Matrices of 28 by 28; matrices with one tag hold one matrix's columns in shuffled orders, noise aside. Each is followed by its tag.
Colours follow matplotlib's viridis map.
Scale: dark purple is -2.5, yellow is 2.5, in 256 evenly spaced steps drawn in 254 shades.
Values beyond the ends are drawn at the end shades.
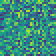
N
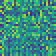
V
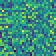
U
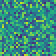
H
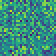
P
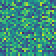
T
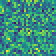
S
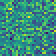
P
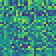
V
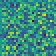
U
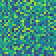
P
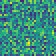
N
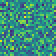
U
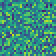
U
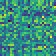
V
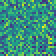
H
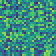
T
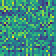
V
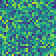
H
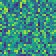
S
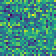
N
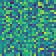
T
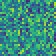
S
